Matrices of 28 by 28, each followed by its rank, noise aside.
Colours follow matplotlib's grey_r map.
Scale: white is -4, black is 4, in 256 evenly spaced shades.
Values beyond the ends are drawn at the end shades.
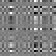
one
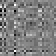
two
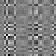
one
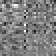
three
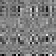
two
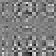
two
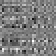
three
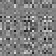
two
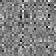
four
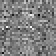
six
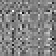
three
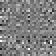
four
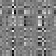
two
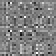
four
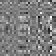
three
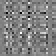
two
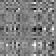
two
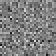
six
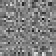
four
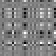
one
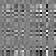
one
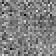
six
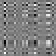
one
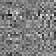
four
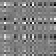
one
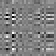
one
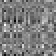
three
